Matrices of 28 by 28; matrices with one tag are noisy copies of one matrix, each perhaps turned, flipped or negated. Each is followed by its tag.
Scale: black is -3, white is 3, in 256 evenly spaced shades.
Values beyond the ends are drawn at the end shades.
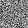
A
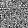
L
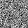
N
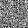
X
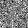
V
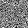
A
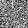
V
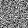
A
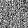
L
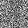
A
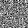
X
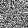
V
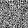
L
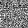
L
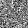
V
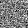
X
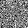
V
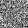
V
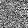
X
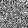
V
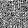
L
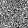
A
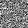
X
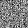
L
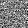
X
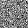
N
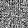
L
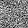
A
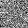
V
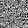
X
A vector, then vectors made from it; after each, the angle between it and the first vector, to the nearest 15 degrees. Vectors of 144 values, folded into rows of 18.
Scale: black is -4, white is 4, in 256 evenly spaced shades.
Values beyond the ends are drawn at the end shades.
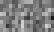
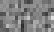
150 degrees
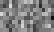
30 degrees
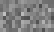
60 degrees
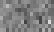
90 degrees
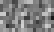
15 degrees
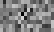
90 degrees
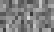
135 degrees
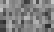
135 degrees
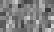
135 degrees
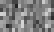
30 degrees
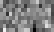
60 degrees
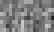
15 degrees
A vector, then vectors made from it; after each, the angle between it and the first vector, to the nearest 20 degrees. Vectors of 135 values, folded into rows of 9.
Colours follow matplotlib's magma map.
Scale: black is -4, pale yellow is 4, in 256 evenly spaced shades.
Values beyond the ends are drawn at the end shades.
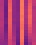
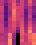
60 degrees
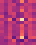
60 degrees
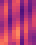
140 degrees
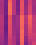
20 degrees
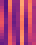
20 degrees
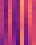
20 degrees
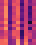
160 degrees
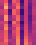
160 degrees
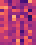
120 degrees
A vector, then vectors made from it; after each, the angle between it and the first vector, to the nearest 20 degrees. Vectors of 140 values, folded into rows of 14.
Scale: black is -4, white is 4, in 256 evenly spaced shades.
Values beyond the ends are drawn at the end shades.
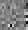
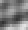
100 degrees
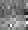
140 degrees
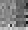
40 degrees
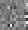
160 degrees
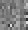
160 degrees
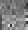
40 degrees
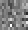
140 degrees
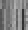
80 degrees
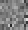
40 degrees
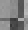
80 degrees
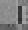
100 degrees
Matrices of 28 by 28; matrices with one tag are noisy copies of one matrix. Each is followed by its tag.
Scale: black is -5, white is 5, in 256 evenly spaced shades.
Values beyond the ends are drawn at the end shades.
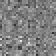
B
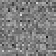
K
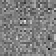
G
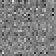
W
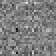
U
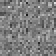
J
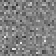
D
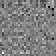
W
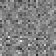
B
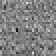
U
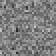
U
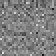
W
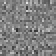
U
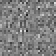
J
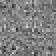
U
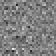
D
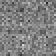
K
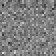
W
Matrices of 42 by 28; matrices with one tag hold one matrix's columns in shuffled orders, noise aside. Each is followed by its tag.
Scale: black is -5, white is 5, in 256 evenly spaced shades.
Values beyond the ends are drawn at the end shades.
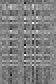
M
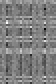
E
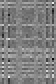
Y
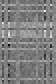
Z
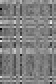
E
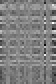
M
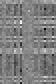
E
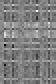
Z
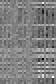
Y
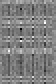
E
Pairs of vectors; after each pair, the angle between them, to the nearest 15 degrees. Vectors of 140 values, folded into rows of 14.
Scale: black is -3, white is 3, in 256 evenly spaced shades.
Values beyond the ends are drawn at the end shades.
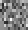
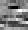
90 degrees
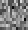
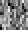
60 degrees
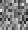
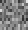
30 degrees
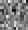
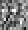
120 degrees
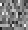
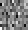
150 degrees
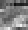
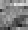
165 degrees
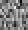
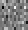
90 degrees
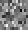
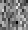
90 degrees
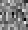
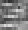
90 degrees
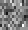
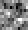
105 degrees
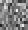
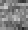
60 degrees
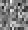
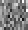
105 degrees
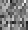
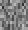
135 degrees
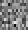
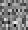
15 degrees
